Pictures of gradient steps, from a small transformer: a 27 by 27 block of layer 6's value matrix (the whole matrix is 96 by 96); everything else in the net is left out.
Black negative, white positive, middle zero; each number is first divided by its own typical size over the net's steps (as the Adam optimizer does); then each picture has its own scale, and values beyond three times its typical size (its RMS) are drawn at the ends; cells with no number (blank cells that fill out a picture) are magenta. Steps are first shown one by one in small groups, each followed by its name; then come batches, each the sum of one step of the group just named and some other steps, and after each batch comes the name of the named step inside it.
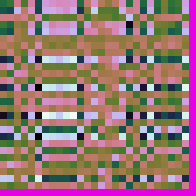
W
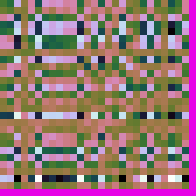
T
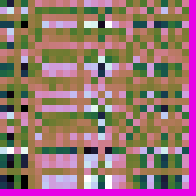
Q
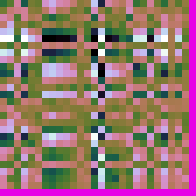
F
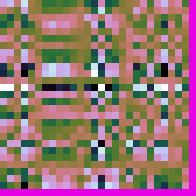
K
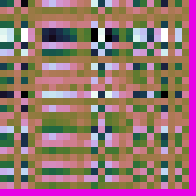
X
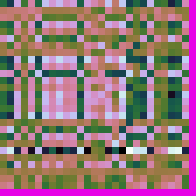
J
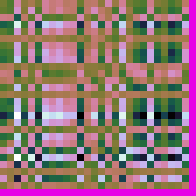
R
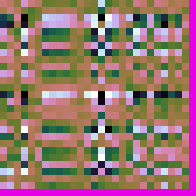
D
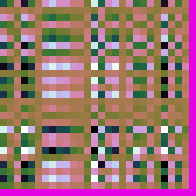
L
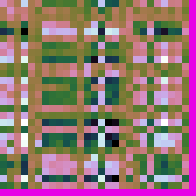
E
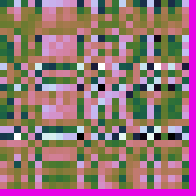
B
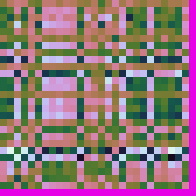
R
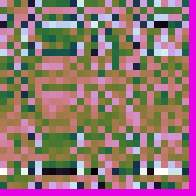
X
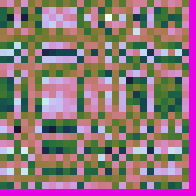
D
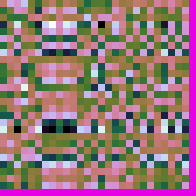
K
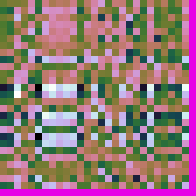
W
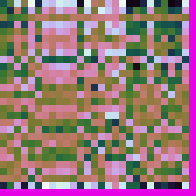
K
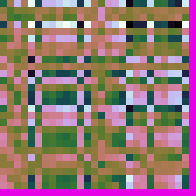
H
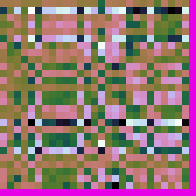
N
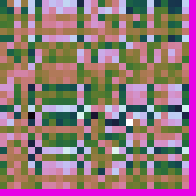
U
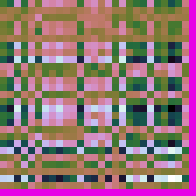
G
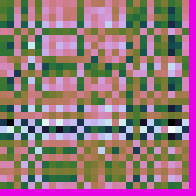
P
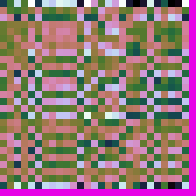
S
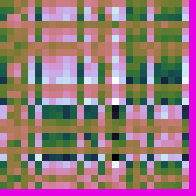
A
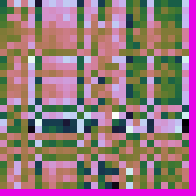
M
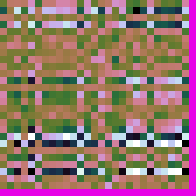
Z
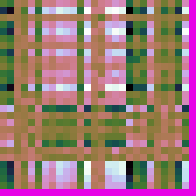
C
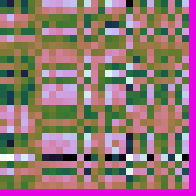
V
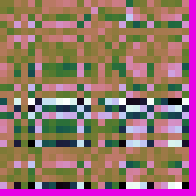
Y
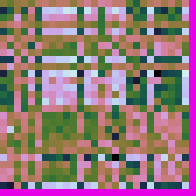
A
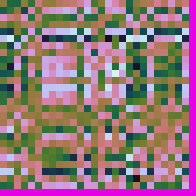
V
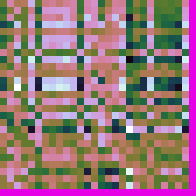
M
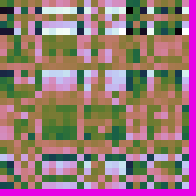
C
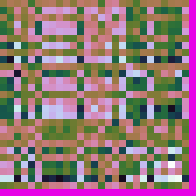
G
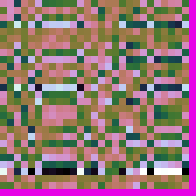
Z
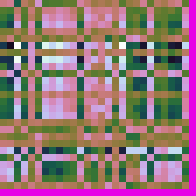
G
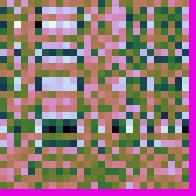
M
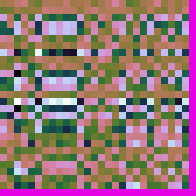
Y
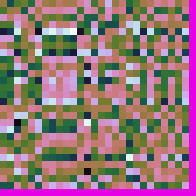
V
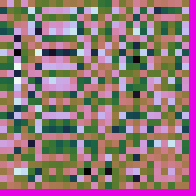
M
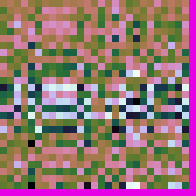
Y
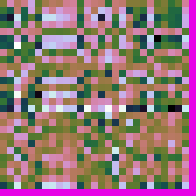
U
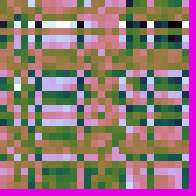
H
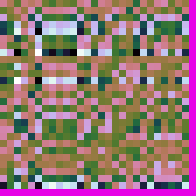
S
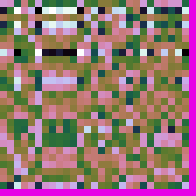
N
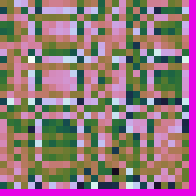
M
